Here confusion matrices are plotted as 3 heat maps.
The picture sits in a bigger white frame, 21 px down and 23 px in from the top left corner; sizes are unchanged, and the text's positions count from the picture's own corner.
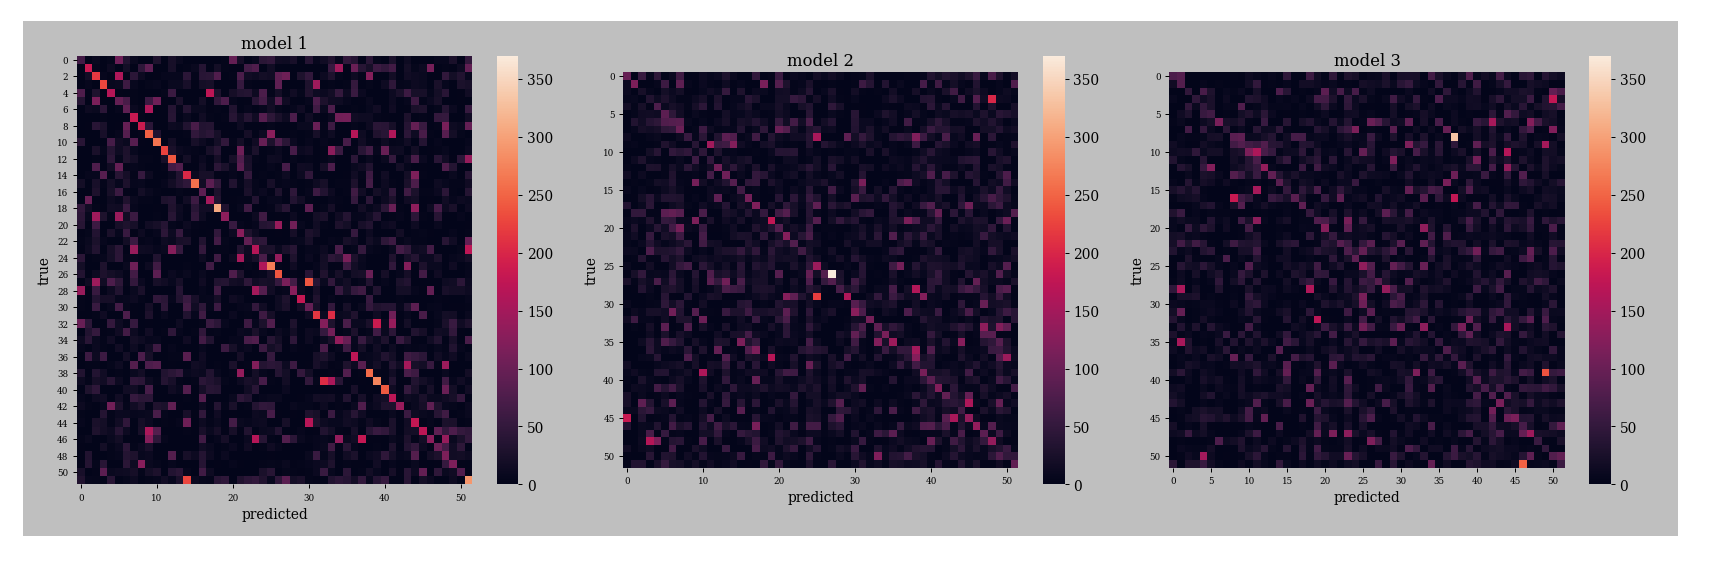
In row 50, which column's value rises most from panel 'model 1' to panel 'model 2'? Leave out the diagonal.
33
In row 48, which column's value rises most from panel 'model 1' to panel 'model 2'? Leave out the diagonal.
3
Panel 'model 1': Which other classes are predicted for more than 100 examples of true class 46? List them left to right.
9, 23, 34, 37, 48
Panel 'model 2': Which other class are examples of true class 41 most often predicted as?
31
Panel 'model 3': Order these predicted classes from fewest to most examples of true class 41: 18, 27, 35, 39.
35, 39, 27, 18
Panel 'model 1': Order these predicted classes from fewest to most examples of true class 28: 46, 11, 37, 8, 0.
11, 8, 37, 46, 0
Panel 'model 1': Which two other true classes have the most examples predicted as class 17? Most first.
4, 15
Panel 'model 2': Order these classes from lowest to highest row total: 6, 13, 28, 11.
11, 13, 6, 28
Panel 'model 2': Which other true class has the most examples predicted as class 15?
35
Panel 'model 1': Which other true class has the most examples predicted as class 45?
50
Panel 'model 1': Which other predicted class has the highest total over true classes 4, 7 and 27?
30
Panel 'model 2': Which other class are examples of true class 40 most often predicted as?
17
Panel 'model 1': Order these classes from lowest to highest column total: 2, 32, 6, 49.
49, 32, 6, 2
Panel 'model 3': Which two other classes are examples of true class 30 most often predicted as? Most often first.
25, 29
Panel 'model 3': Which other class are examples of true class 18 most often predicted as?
28
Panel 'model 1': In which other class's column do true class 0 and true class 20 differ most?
26
